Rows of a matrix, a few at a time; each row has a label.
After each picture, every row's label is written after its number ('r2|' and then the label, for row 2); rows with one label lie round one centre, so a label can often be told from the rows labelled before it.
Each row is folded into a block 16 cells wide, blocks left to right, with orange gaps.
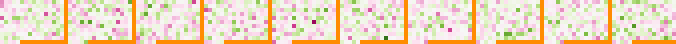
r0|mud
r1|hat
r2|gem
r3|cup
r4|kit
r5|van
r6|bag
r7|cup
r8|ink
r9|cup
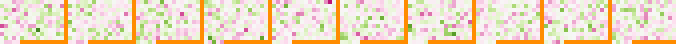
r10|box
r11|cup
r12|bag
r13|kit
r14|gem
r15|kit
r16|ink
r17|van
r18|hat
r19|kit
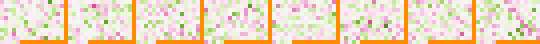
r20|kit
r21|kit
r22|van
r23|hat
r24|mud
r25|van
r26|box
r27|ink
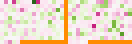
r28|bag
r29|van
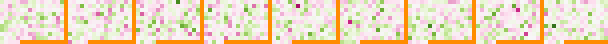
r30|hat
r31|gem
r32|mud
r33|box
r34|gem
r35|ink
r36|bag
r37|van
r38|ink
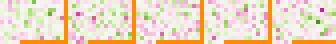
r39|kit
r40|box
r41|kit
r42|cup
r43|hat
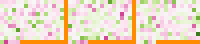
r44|bag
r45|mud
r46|van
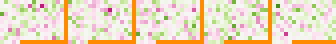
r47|kit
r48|van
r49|mud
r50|van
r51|kit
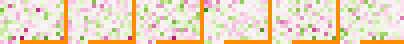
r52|gem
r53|mud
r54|mud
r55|gem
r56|cup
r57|ink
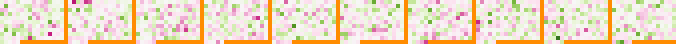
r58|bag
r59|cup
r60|cup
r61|van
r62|bag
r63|kit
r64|kit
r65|box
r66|hat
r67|van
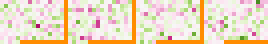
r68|ink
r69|gem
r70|mud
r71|bag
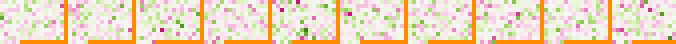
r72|box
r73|hat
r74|van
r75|gem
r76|hat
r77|mud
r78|cup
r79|cup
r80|gem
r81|kit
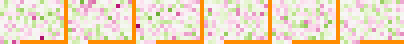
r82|kit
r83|cup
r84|mud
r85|van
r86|cup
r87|kit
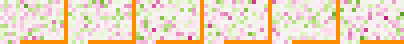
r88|hat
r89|kit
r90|kit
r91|ink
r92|box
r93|van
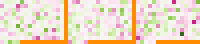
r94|mud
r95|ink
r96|ink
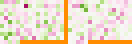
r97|gem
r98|gem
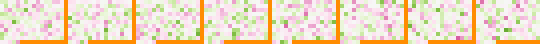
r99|kit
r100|box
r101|box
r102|mud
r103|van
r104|cup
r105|ink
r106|cup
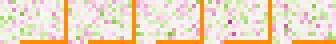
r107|cup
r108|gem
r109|hat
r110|box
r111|cup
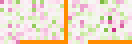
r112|gem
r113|cup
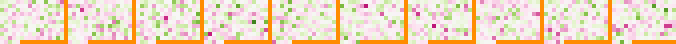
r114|kit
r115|mud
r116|van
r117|van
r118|gem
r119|ink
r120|van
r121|cup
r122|kit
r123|kit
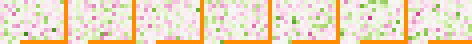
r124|hat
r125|mud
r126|hat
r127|cup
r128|mud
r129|cup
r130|mud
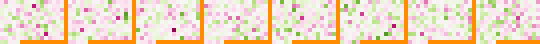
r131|mud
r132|mud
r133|van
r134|hat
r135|van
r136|ink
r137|kit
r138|ink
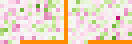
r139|hat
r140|van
